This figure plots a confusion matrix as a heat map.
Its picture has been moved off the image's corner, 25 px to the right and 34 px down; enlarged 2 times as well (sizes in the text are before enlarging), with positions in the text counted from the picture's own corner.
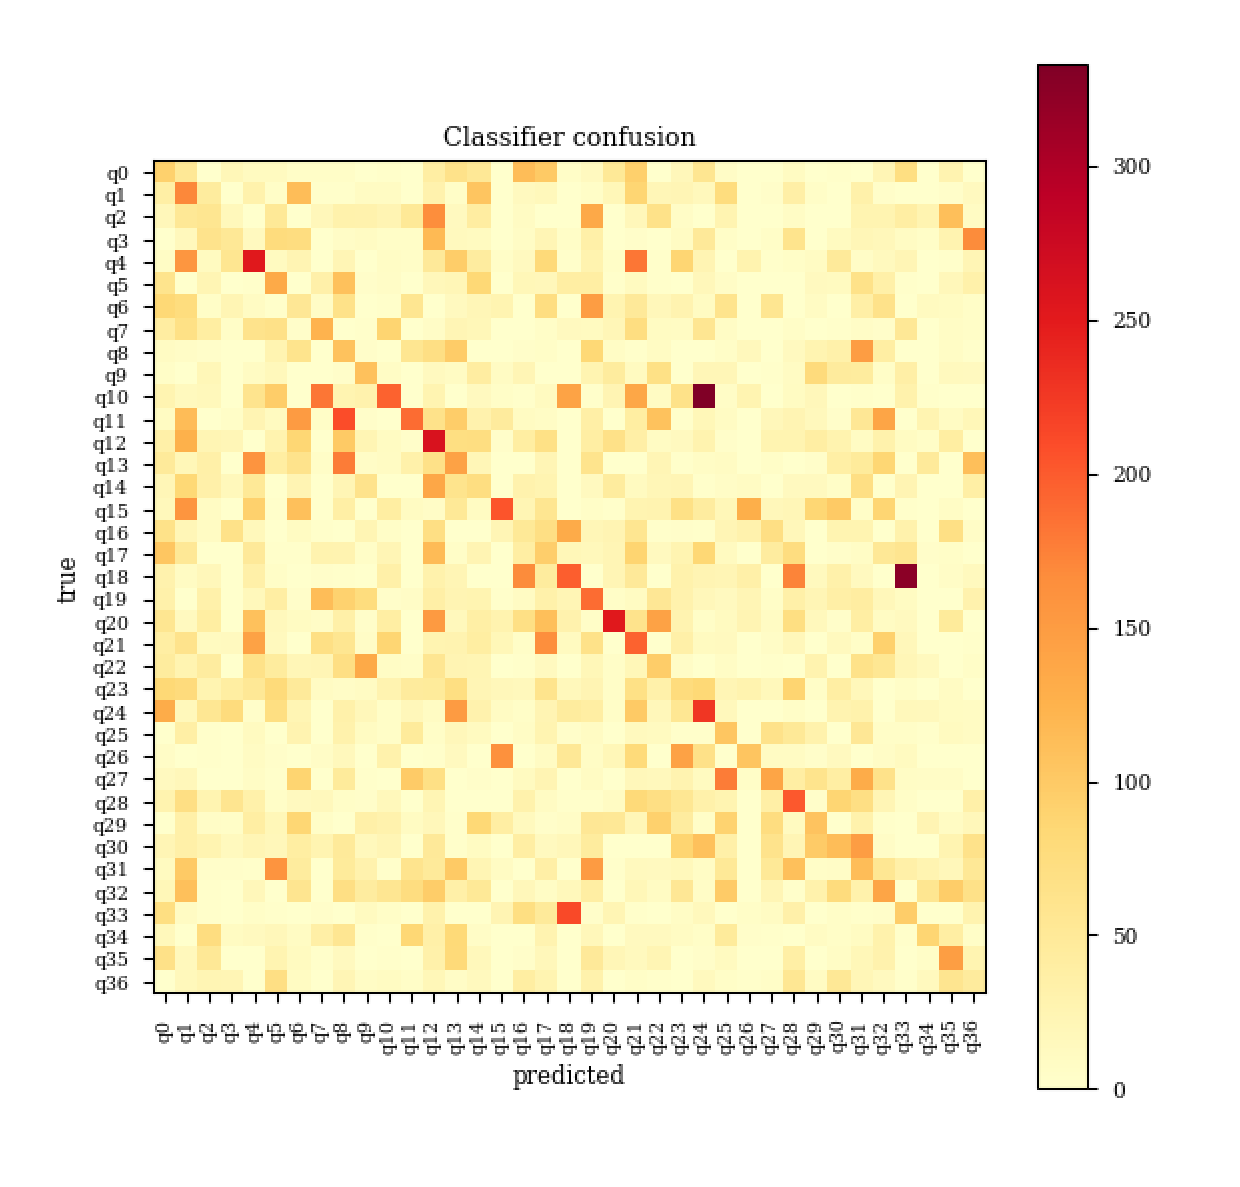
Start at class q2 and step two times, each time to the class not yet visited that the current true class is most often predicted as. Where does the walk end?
q1
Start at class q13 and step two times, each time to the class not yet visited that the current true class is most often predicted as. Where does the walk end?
q31
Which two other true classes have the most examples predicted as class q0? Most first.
q24, q17
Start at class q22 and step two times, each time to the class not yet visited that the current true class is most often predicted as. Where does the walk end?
q29
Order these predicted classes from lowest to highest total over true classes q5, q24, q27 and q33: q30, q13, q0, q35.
q35, q30, q13, q0
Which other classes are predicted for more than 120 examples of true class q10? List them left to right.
q7, q18, q21, q24
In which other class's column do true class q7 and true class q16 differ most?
q18
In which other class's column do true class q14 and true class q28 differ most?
q12
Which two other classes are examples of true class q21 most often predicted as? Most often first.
q17, q4
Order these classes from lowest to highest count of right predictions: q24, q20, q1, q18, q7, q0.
q0, q7, q1, q18, q24, q20
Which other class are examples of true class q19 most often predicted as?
q7
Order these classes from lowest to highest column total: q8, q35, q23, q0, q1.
q35, q23, q0, q8, q1
